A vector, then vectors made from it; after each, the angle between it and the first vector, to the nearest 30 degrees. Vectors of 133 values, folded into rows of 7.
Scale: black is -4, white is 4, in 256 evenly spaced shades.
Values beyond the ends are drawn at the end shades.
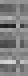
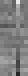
60 degrees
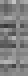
30 degrees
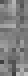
120 degrees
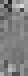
90 degrees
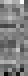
60 degrees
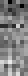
60 degrees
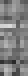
150 degrees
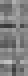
30 degrees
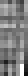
120 degrees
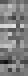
150 degrees
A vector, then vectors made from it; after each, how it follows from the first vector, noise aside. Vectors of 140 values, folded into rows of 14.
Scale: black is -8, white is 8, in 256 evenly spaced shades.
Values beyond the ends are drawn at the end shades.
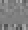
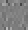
reversed, partly zeroed.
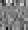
reversed, negated, scaled up.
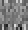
scaled up.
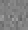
wrapped around, negated, shrunk.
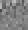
wrapped around, negated.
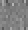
reversed, partly zeroed.
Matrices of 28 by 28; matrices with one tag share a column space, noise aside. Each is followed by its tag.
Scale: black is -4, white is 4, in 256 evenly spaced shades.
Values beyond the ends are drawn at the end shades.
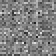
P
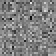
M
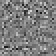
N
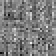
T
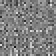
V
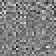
N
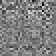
N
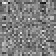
M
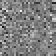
M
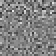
N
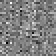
P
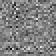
N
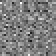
M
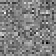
P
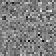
M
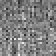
T
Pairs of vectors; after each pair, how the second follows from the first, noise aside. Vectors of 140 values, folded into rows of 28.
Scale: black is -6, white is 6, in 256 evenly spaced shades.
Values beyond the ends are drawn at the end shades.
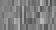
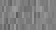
reversed, shrunk.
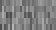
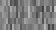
wrapped around.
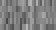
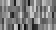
reversed, negated, scaled up.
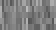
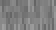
reversed, shrunk.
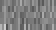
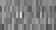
wrapped around.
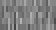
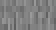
shrunk.
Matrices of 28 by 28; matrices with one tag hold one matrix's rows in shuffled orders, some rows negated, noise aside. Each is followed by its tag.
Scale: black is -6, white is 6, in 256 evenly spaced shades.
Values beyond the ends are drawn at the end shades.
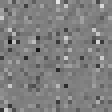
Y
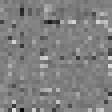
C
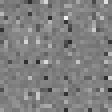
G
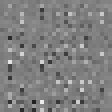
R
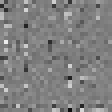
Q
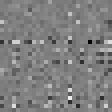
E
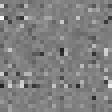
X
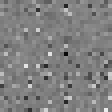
G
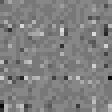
X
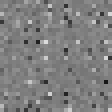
G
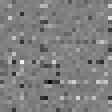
C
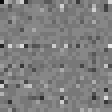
X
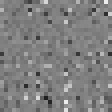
G
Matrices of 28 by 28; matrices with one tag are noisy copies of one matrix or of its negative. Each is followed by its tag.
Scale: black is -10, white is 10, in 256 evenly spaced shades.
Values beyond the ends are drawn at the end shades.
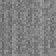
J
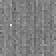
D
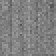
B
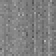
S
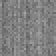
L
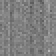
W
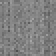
W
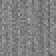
J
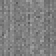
W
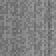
S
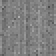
L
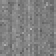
B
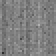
L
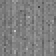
D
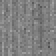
J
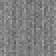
D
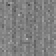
D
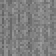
J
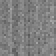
B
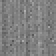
L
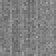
B
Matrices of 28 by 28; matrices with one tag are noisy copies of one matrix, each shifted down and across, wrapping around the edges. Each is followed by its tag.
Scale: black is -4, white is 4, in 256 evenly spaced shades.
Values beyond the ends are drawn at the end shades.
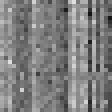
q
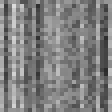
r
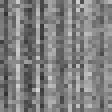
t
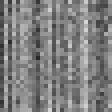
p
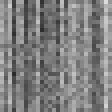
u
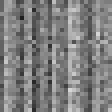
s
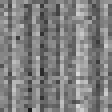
s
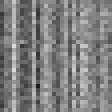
t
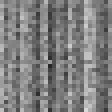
s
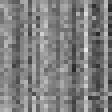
t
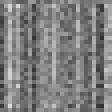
r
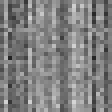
u
